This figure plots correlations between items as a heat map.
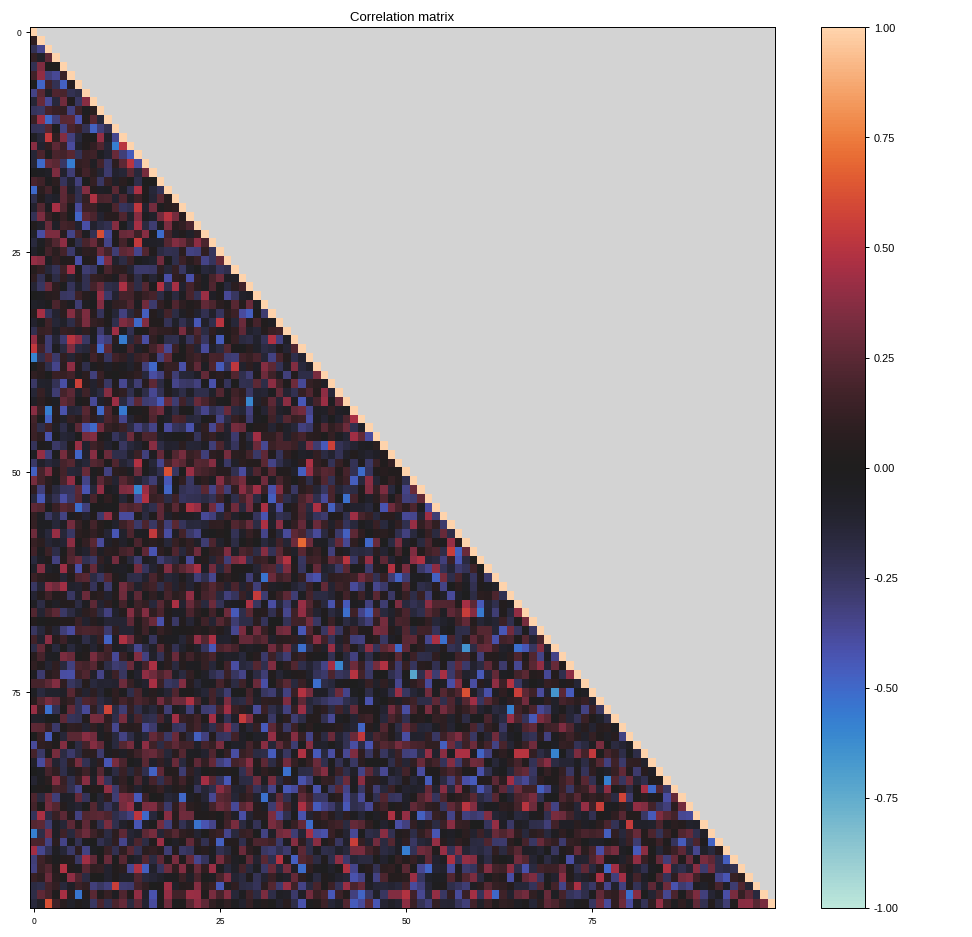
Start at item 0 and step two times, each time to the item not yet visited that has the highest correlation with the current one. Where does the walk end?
58
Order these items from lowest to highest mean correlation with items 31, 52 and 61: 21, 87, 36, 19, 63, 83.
87, 36, 63, 21, 19, 83
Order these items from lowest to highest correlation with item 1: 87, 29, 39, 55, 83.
83, 29, 87, 55, 39
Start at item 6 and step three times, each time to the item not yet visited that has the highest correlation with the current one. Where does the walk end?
72
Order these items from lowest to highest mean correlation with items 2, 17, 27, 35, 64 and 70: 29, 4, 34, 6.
4, 6, 29, 34
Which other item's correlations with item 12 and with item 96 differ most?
35
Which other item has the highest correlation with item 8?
19
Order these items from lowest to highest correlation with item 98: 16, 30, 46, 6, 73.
6, 16, 73, 30, 46
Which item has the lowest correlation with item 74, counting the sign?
38
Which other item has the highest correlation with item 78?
28
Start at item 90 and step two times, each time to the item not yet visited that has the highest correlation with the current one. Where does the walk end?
44
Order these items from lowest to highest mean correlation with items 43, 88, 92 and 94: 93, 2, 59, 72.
2, 93, 72, 59
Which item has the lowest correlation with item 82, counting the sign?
70
